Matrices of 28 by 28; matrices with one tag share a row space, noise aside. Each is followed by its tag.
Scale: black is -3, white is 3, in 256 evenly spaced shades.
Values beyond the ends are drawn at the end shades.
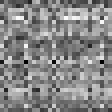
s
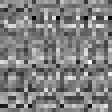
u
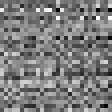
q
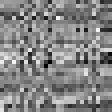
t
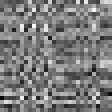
t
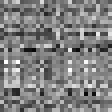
q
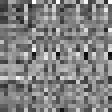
u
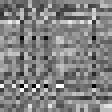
t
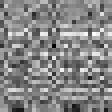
s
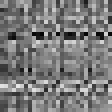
u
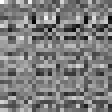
u
